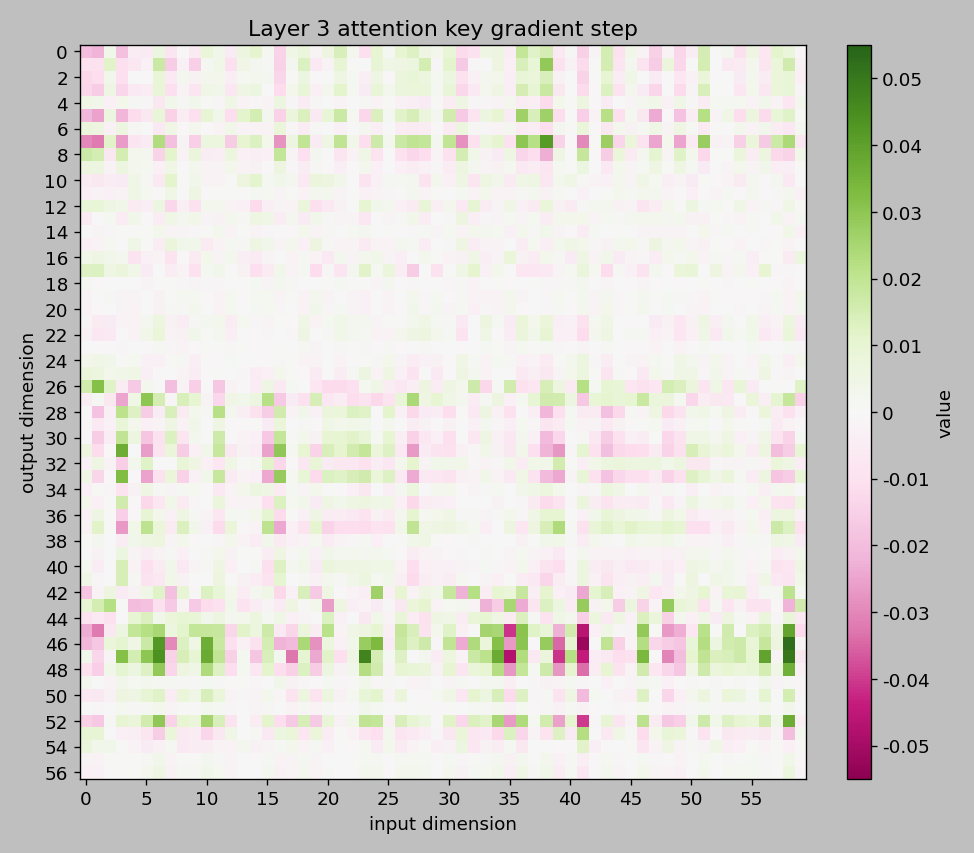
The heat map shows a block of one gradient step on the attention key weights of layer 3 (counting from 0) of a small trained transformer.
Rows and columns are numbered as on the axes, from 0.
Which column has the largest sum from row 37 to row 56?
58
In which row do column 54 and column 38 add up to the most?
46
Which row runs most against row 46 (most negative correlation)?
53
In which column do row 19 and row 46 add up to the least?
41
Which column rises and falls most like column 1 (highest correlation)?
49
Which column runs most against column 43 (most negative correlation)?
16
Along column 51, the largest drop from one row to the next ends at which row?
8
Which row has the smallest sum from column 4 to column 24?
43
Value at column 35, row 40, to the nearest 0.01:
0
